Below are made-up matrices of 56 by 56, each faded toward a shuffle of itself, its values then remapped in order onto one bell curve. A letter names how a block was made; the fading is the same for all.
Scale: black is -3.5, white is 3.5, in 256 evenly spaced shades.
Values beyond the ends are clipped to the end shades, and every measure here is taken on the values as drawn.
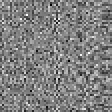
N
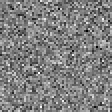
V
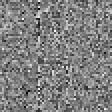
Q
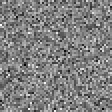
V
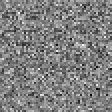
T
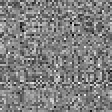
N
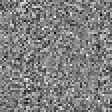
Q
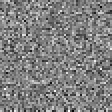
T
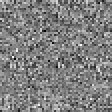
T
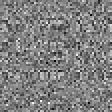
N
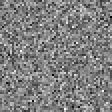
V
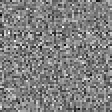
T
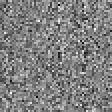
Q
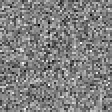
V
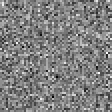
Q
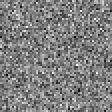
V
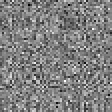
N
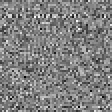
T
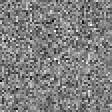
Q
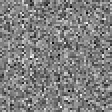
Q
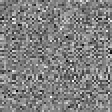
N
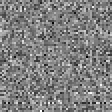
T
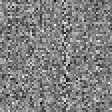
Q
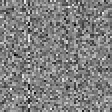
Q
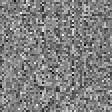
Q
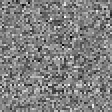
T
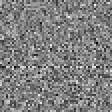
T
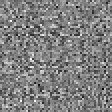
T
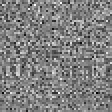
N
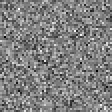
V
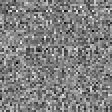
T
